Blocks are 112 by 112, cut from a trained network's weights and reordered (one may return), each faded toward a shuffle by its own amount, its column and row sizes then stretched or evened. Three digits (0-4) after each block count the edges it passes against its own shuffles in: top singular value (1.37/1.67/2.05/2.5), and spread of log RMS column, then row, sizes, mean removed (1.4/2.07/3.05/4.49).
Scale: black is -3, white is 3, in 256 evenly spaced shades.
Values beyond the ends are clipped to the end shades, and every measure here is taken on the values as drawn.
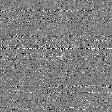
2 1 3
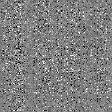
0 3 2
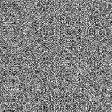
3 1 1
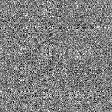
2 1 1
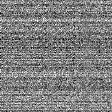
4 2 1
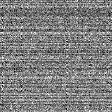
4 2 0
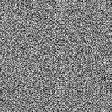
4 0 0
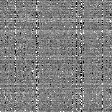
3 3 0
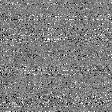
1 0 3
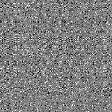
4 1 2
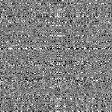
3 1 3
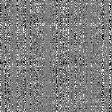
1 4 1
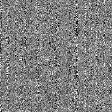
1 3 0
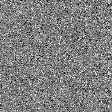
0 1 0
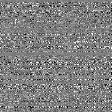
0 2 4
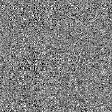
1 2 2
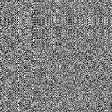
4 2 1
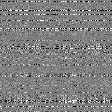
4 0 4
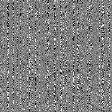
0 4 1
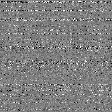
1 0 3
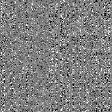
3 3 0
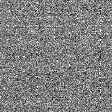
0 2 0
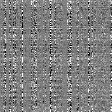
3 4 0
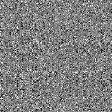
3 2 1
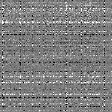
4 3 3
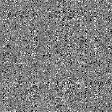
1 3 2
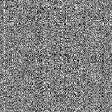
3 2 1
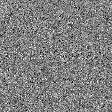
0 0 1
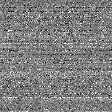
2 1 3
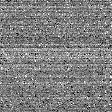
3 1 1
